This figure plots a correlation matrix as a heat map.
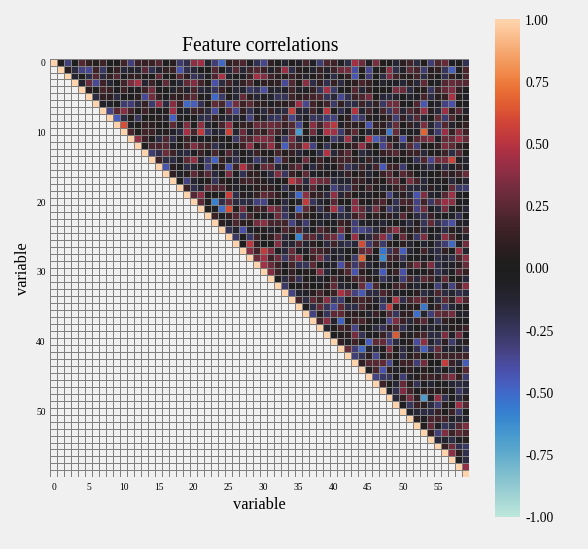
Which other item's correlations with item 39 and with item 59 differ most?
43
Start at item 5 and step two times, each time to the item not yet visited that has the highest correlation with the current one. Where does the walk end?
14
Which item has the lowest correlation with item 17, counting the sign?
8
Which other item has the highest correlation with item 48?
35
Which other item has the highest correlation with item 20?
36
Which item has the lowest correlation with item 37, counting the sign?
41
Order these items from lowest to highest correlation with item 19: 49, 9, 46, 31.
49, 46, 31, 9
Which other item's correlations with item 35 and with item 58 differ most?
10
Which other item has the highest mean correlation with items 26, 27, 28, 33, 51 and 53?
44
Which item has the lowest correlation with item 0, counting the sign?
24
